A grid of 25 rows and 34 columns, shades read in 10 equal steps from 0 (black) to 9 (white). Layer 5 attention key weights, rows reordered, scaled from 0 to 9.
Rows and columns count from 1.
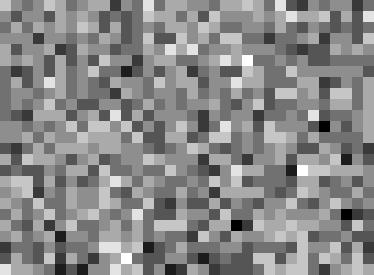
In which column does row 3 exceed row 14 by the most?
2
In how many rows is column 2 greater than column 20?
10
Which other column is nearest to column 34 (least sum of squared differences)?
32
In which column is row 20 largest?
13
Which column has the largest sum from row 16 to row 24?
28
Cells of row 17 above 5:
12
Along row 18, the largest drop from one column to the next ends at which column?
4
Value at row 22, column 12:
5
